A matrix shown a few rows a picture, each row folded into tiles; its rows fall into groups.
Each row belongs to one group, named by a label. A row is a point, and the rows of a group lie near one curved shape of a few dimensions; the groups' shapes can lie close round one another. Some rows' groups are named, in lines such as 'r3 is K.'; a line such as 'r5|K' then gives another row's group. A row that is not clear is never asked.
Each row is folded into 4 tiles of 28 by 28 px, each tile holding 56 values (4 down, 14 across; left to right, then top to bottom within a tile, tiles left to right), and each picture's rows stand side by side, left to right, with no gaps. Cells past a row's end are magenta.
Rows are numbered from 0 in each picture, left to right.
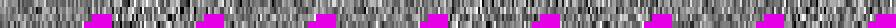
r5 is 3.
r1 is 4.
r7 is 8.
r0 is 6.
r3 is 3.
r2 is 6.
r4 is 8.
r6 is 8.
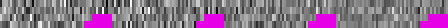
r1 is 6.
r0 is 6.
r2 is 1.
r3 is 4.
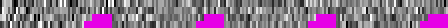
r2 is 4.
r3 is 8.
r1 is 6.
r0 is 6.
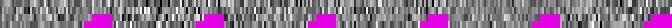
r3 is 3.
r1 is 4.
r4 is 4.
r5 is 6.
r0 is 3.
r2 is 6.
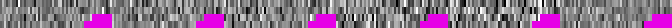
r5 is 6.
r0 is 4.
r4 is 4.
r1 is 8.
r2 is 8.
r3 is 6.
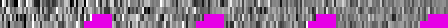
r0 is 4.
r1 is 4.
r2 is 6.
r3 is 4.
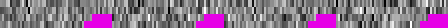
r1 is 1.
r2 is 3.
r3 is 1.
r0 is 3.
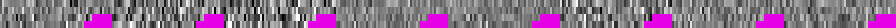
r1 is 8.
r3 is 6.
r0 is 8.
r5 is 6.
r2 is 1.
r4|6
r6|6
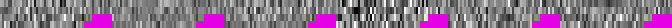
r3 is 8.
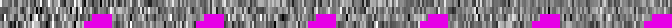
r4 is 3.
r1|6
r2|4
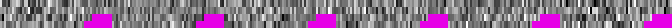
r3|8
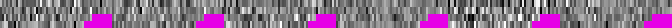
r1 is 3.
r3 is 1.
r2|1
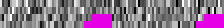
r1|8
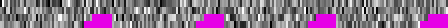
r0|4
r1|4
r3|3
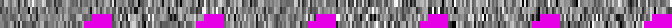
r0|3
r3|6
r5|4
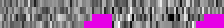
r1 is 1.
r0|8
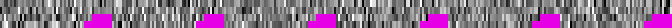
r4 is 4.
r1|6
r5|8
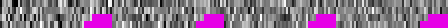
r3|6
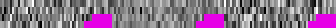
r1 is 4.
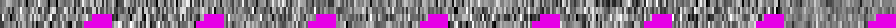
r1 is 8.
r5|4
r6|8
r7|6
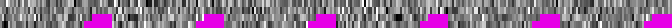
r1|4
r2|3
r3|3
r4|8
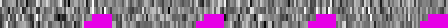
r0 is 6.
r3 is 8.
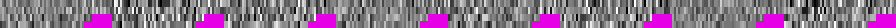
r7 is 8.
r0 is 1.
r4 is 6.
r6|4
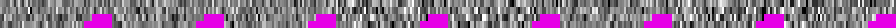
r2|8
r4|8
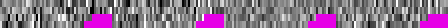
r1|4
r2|8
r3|1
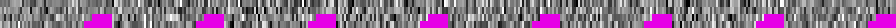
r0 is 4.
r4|1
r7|4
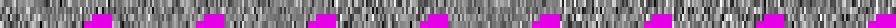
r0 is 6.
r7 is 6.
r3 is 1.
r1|8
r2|6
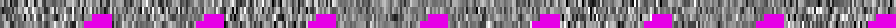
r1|3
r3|1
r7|4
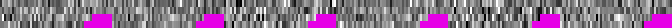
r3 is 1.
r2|6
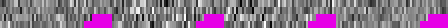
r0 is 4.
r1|3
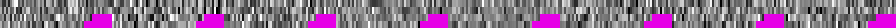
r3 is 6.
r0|4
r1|8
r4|3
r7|4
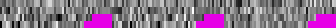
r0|1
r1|1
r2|4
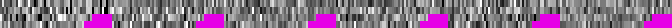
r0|8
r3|4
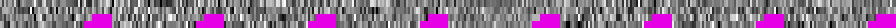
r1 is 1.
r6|8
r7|4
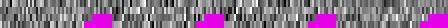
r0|3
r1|3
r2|3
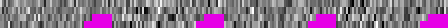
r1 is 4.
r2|8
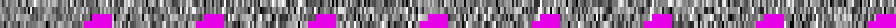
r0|4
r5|6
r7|6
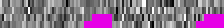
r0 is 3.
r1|3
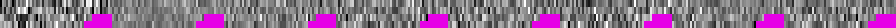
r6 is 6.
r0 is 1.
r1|4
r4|8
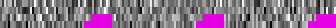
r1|3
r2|8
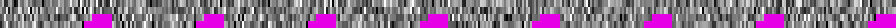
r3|4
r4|4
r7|4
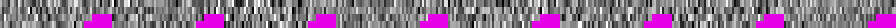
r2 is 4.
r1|6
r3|4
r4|1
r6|8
